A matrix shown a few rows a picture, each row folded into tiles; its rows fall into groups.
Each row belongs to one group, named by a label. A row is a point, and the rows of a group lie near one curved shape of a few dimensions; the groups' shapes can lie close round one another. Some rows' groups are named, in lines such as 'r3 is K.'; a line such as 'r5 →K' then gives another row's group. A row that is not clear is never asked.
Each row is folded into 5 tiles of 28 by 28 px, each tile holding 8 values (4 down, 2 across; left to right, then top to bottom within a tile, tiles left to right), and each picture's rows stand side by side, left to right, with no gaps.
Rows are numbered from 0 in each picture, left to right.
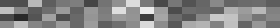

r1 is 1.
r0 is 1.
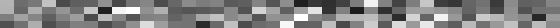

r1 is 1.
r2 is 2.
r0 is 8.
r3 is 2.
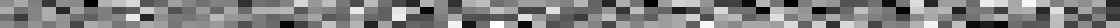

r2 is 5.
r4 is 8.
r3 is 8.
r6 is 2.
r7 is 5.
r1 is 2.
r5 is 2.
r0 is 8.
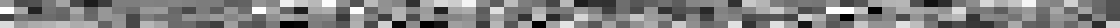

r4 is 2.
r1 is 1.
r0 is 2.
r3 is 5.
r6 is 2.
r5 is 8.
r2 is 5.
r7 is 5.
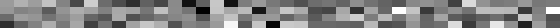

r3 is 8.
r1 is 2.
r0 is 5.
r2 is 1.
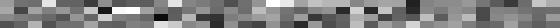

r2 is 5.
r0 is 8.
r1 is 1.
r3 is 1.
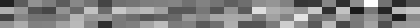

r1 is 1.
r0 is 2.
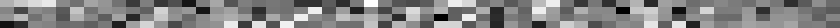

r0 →5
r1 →2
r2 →2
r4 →2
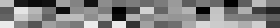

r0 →2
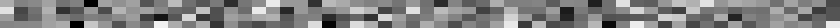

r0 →8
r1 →1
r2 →8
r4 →8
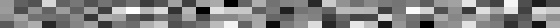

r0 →8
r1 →2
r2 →8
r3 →5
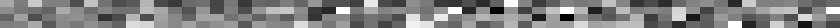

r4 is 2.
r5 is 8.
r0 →5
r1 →2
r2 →5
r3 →2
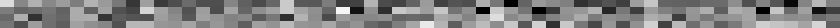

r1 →2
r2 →2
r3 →2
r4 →2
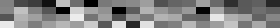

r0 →2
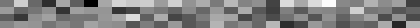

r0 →8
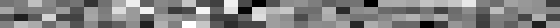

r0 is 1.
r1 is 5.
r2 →8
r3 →5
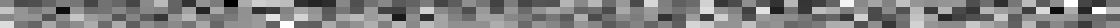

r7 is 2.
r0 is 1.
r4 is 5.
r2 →2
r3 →2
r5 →2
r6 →5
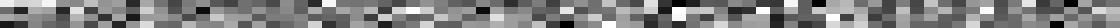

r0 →5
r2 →8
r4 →5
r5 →5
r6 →5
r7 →8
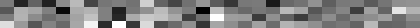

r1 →1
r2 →1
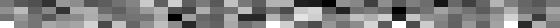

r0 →2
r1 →5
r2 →2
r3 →2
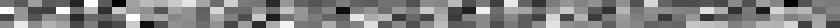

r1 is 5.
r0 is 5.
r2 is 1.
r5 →2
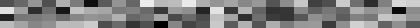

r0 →2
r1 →5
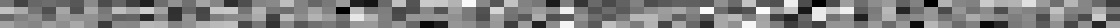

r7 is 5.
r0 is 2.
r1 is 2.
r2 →1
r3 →5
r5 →5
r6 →8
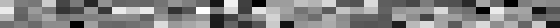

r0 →8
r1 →5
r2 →5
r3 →2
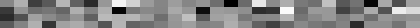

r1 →1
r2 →8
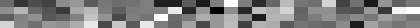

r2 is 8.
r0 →2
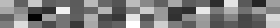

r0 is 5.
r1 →5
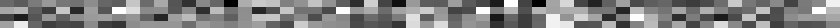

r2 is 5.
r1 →8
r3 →5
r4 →1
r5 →1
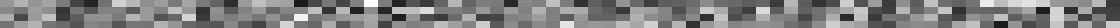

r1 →1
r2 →2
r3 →1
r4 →2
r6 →5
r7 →5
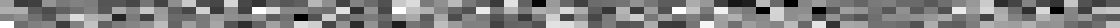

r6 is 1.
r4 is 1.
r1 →2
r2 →1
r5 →2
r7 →2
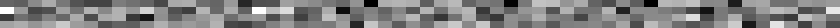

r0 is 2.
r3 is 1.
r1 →2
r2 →8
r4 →8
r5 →8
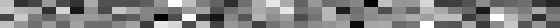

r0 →2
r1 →1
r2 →8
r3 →1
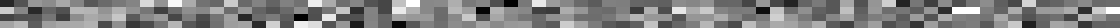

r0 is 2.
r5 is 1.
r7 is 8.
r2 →1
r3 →1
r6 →8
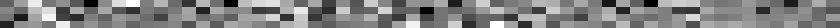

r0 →1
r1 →8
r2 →5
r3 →8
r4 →8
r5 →1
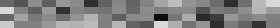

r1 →1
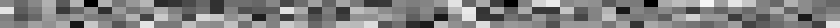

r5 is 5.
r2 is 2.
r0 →8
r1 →2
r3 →1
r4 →8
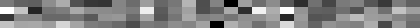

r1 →8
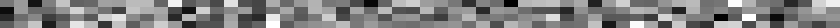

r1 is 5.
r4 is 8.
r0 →8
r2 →1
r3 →8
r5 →1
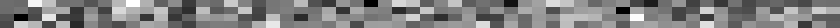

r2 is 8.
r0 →1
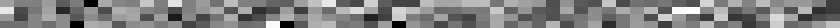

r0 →8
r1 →5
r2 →5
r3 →5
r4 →8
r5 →5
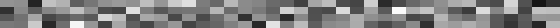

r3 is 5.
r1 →5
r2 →2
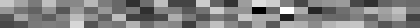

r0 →5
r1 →8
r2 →2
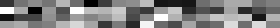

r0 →2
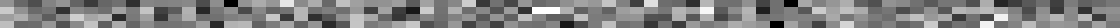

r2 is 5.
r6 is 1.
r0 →1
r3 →8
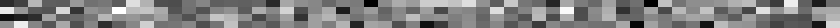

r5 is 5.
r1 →1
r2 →8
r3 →5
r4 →8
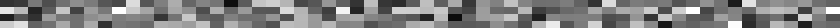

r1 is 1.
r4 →8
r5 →8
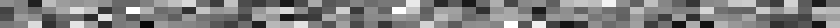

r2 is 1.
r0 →8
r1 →5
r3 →2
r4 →5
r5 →5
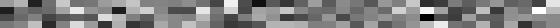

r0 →8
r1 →5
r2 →1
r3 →1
